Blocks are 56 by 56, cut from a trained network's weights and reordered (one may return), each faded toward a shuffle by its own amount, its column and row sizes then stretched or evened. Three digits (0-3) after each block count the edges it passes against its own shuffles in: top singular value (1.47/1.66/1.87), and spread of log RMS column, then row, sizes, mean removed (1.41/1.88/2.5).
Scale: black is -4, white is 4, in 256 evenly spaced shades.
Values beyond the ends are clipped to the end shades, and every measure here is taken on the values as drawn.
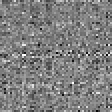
2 1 3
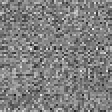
3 0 2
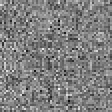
2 1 1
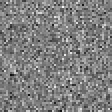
0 1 0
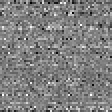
1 0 3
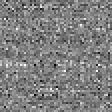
0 1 2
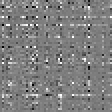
2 3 3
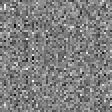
1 2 0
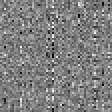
3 3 0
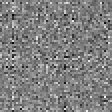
3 2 2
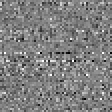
1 1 3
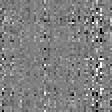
2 3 2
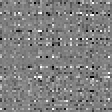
2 3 3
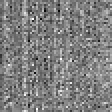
2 2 0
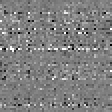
1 2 3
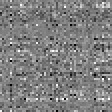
1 2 3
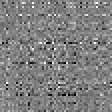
3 2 3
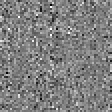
0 2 0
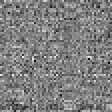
2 1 2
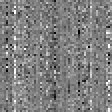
2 3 1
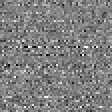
0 0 3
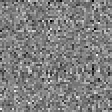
1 1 1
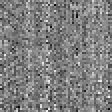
1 2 0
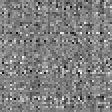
0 1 3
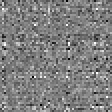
2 2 2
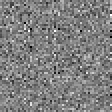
1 2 1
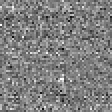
1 1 1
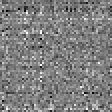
2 2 2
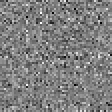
1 1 2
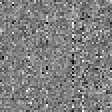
0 2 0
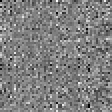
1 3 1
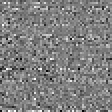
0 1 3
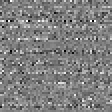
1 0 3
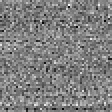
2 0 1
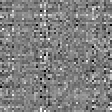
1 3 0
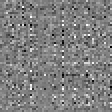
1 3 2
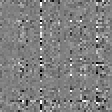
3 3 2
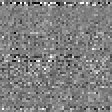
1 0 3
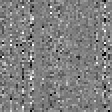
0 3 0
